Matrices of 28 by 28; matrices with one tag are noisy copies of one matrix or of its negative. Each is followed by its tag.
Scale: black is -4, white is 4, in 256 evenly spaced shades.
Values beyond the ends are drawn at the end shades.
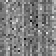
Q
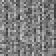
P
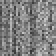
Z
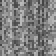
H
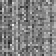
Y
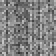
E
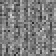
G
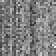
Z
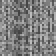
E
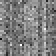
Q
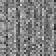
P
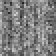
H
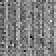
P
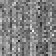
Z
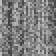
H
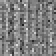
G
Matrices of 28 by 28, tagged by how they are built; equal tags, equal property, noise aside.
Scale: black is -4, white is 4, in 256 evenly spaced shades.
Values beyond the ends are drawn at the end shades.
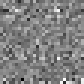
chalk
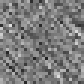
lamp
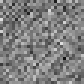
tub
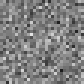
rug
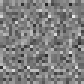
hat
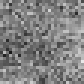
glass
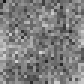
glass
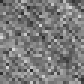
lamp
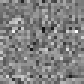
chalk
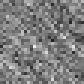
lamp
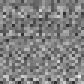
hat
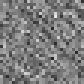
lamp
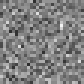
rug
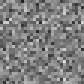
hat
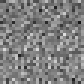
hat
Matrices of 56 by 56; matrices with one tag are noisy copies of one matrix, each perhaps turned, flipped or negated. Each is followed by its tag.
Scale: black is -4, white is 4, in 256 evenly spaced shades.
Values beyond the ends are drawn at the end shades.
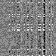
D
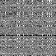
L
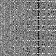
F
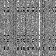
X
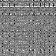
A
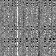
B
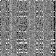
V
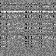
D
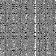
L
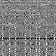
F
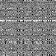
L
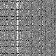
F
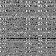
B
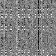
B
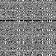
L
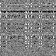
D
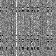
X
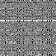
L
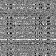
X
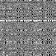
L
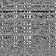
D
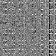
A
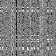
X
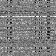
X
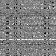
X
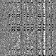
D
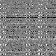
B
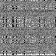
V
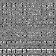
A
